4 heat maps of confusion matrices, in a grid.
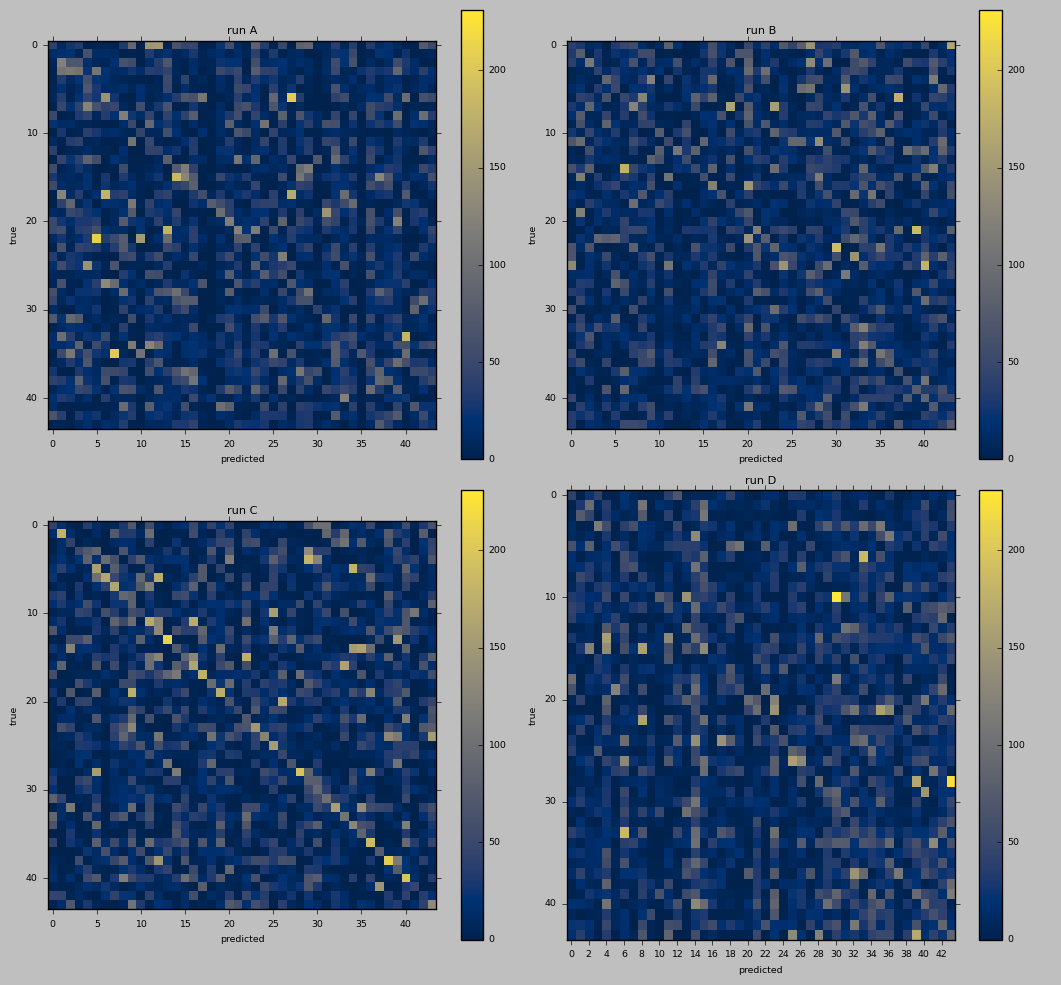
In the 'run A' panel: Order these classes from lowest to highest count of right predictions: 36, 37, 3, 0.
0, 36, 37, 3
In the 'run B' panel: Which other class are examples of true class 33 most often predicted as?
2
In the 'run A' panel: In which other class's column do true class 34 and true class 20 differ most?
11
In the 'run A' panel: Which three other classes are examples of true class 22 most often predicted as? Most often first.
5, 10, 13
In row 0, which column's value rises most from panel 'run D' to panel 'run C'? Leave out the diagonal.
31
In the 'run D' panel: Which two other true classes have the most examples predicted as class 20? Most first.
37, 21
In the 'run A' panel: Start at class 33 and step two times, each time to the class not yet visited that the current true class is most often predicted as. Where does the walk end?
16
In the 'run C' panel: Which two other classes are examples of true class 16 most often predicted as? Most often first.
33, 11
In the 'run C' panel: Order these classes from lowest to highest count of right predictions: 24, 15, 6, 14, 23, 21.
21, 14, 15, 24, 23, 6
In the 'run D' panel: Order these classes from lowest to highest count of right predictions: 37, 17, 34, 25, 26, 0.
17, 0, 34, 25, 37, 26
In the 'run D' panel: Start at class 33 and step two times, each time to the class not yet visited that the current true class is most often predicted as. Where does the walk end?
15
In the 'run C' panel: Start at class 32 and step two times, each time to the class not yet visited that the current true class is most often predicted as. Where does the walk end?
14
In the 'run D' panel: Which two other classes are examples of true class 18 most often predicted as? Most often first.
30, 0
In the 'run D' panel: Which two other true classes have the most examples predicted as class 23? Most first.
21, 20
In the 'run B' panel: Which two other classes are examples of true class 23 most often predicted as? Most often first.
30, 35
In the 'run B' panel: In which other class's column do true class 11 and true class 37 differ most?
28
